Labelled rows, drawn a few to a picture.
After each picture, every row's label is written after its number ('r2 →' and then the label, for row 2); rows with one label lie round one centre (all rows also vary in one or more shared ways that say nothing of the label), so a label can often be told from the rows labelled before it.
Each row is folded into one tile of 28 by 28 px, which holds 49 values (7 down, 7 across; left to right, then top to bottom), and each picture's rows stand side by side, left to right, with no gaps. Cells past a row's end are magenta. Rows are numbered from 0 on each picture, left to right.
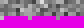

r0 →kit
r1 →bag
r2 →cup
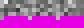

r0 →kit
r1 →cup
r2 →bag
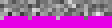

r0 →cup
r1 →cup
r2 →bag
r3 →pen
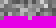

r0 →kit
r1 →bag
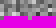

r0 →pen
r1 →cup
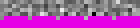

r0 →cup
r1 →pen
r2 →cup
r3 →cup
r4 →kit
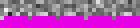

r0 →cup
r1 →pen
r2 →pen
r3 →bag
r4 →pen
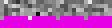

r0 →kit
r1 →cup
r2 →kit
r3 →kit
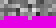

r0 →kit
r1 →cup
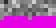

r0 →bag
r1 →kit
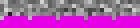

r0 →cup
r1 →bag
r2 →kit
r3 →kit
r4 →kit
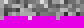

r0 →kit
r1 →bag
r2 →cup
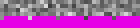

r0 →kit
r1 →bag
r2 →pen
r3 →pen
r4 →pen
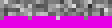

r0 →kit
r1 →pen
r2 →bag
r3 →kit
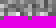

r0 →pen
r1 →pen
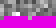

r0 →pen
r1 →bag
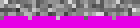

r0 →kit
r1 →cup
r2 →bag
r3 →pen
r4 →kit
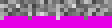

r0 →bag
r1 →pen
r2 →bag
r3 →cup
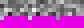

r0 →cup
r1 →cup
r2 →kit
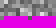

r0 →kit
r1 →pen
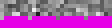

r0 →pen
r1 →cup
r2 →kit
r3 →pen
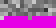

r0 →bag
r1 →kit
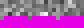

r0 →cup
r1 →pen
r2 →bag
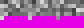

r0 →bag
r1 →bag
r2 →kit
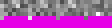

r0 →bag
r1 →bag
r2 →bag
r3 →pen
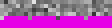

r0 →bag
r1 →kit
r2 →pen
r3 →cup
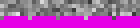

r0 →pen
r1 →bag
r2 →kit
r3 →bag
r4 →pen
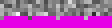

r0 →pen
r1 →pen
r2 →bag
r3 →cup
